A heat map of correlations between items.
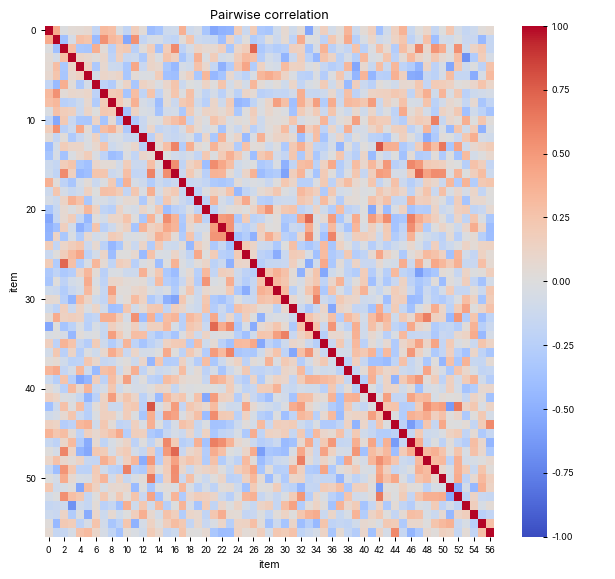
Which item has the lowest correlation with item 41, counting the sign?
20
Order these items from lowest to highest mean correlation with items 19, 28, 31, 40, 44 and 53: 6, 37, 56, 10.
6, 37, 10, 56
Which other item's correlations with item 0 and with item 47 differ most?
21
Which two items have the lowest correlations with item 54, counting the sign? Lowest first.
5, 51
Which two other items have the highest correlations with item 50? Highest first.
13, 16
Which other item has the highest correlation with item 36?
23
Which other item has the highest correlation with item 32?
48
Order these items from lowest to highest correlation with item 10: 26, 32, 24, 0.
0, 32, 24, 26
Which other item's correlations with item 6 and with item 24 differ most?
4
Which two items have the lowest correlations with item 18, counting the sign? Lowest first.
24, 35
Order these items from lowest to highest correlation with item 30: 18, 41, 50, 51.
50, 51, 41, 18
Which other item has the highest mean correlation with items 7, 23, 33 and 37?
36
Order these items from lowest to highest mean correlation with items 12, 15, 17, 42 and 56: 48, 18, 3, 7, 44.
3, 7, 18, 48, 44
